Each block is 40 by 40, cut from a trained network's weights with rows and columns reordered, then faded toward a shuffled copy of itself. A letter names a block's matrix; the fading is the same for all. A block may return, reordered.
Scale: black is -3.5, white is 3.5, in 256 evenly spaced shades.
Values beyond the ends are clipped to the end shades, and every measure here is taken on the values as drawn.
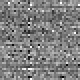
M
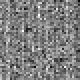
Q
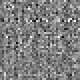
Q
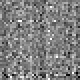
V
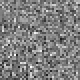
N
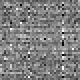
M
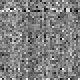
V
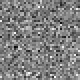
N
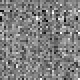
V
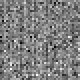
Q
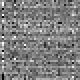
M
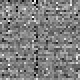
M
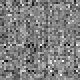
V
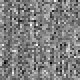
Q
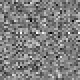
N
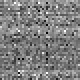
M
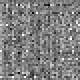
V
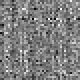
V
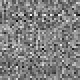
N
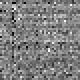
M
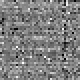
M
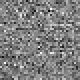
N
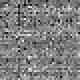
M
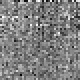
V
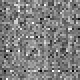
V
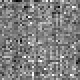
V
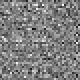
N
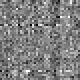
V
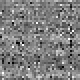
M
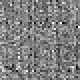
Q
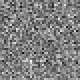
N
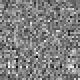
N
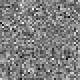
N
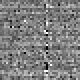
M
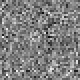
N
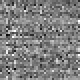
M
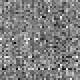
V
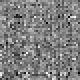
V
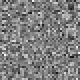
N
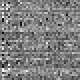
M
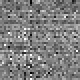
M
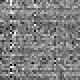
M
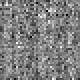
V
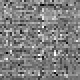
M
